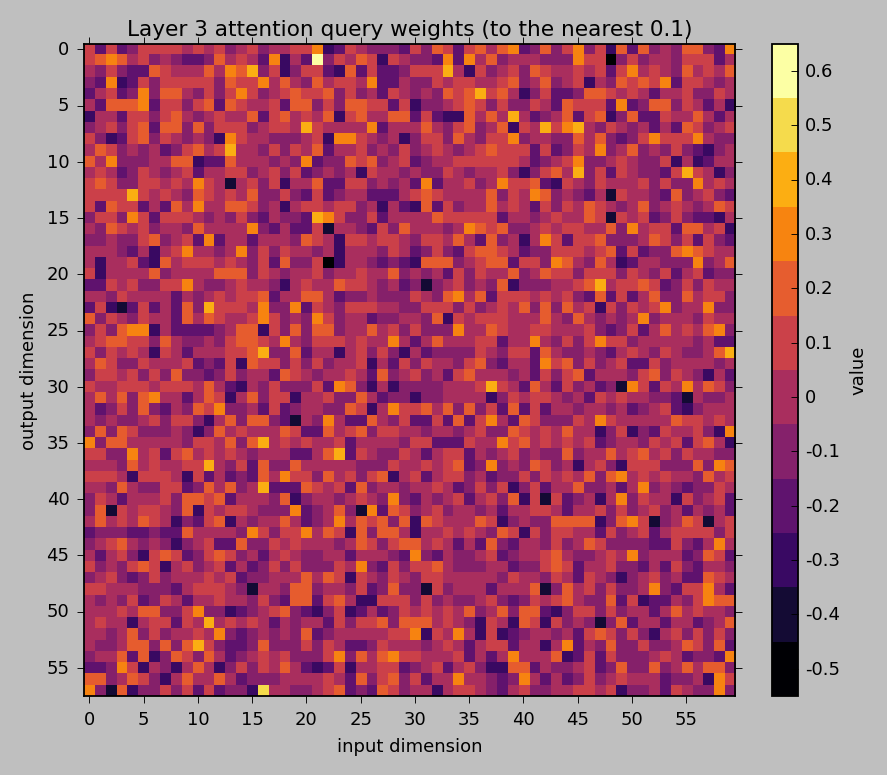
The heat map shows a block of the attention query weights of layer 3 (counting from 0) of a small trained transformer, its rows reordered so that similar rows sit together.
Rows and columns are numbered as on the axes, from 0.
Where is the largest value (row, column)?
1, 21
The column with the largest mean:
11
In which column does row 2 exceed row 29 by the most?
33
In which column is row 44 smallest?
8
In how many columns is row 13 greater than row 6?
26
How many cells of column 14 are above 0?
23
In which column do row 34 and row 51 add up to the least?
47
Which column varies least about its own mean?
17
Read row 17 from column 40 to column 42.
-0.3 0 0.3
